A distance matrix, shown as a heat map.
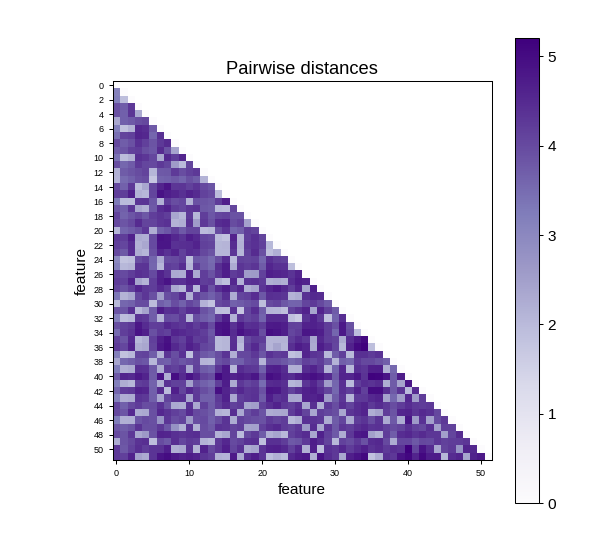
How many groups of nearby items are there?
6
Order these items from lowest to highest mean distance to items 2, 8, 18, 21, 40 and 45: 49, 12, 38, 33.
38, 12, 49, 33
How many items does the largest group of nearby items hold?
15
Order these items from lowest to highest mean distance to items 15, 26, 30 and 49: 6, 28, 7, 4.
4, 28, 7, 6
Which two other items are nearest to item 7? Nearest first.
42, 40
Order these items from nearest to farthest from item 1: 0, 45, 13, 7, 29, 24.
24, 29, 0, 13, 45, 7
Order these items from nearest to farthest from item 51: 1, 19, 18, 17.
17, 1, 18, 19
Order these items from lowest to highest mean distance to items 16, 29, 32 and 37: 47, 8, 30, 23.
30, 8, 47, 23
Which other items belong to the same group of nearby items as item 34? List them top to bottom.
33
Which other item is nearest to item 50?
28
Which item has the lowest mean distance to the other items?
1
